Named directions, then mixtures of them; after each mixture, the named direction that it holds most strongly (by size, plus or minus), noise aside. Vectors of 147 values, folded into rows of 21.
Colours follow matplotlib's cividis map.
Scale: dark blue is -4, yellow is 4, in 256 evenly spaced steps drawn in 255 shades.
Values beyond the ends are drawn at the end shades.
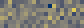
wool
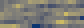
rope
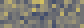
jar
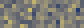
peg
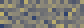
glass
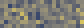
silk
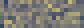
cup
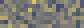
peg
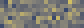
cup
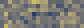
jar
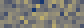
jar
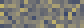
glass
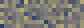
glass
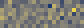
wool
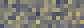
cup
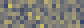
silk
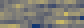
rope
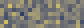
silk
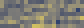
rope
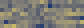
rope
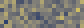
silk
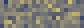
cup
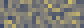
cup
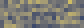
cup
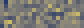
cup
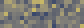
jar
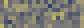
cup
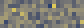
silk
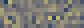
cup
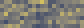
jar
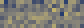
jar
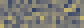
cup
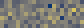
wool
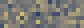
silk
